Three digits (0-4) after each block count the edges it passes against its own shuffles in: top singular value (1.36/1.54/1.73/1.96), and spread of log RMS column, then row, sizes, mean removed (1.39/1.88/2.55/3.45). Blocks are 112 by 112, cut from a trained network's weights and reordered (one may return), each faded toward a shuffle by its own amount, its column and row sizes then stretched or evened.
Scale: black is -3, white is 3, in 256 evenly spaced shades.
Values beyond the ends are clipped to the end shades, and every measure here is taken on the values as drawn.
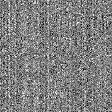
3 1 1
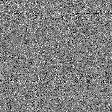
0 0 2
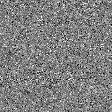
0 0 1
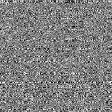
4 0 4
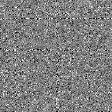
1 2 3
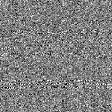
3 0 3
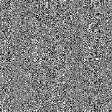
3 3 2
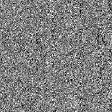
2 3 0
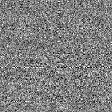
3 0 2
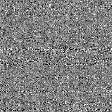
0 0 3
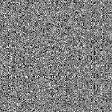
2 3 2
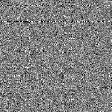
4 2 2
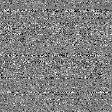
0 1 4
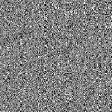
4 3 2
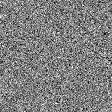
1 0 0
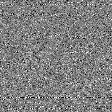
1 0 3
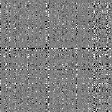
4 4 3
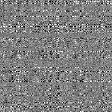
4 3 4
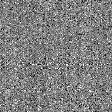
0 0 2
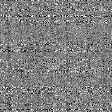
1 1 4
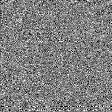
1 0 2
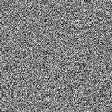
4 1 0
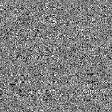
2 1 3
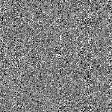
0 3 1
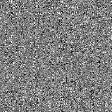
2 3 2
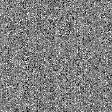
0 2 0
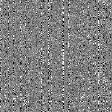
3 4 0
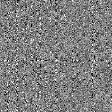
3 3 0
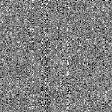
3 3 2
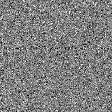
2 1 0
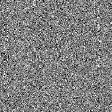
2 2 1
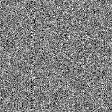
2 2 0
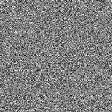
4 0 3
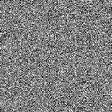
4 2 0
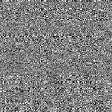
4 1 4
